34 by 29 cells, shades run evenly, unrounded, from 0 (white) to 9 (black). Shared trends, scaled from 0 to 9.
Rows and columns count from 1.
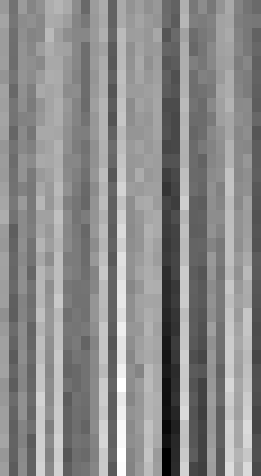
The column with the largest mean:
19
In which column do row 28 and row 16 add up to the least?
14
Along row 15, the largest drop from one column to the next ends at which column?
21
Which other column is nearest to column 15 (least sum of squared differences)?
11
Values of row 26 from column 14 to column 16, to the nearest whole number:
1 4 3
